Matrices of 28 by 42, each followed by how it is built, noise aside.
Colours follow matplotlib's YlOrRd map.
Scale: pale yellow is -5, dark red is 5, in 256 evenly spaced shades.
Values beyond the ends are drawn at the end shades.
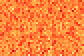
repeating columns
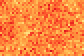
smooth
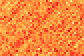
Hankel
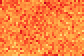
smooth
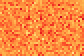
repeating columns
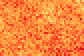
smooth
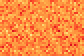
repeating columns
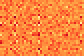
low rank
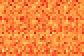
repeating columns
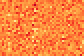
uneven columns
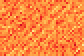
Hankel
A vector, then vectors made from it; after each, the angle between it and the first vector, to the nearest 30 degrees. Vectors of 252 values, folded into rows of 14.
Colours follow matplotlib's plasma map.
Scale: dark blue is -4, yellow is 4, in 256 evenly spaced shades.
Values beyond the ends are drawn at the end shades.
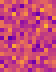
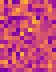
90 degrees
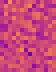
90 degrees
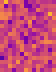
90 degrees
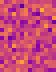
30 degrees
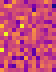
90 degrees
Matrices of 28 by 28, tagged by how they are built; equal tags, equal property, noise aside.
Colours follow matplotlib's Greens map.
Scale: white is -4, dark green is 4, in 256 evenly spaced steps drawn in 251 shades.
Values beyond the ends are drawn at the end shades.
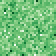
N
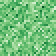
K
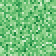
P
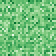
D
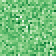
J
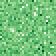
N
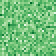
P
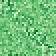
J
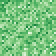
K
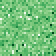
N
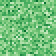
P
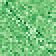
J
